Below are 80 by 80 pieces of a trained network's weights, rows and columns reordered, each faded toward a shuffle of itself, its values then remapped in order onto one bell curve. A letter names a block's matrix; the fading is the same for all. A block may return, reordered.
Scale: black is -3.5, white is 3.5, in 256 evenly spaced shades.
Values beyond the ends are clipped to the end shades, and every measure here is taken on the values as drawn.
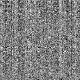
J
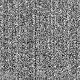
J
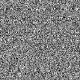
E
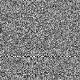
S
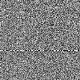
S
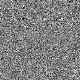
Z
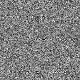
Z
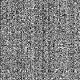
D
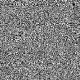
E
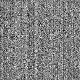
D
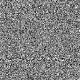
E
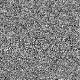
E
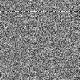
S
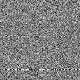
S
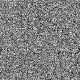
Z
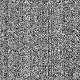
J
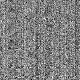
J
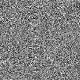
E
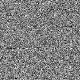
Z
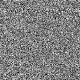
Z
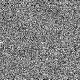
E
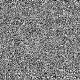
Z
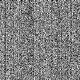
J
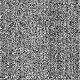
D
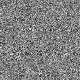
E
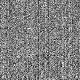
J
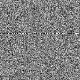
S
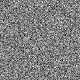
Z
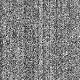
D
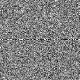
S
